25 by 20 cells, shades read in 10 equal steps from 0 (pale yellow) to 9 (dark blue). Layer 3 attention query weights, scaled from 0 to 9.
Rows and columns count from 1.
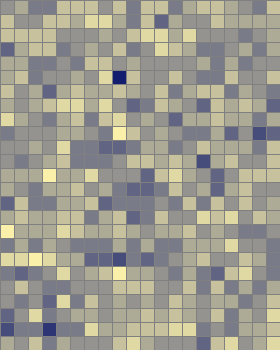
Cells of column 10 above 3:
13
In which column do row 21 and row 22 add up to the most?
4
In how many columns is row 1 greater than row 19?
7
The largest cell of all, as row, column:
6, 9
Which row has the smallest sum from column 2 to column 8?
8
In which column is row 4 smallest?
12
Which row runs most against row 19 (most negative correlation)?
24
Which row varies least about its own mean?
5
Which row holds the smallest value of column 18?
20
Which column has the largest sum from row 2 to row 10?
19
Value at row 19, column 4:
1
